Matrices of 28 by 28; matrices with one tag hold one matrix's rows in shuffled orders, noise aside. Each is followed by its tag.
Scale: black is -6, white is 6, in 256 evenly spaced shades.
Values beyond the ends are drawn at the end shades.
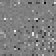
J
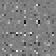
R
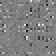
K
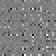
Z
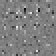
R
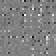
Z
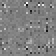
K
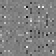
K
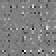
Z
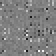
K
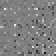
J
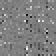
K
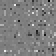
J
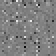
R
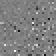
J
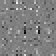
R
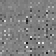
K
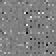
K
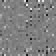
K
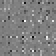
Z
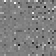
J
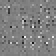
Z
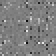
K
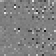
J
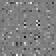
R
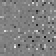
J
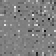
J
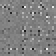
Z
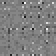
Z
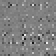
Z
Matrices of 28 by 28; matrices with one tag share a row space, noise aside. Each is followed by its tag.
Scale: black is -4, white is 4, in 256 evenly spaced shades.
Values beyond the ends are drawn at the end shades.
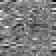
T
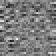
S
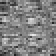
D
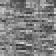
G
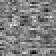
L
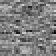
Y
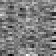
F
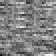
G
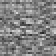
Y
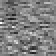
L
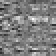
T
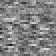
L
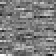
G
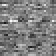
D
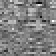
D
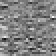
D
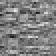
L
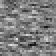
L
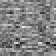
Y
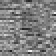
Y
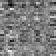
S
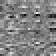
S
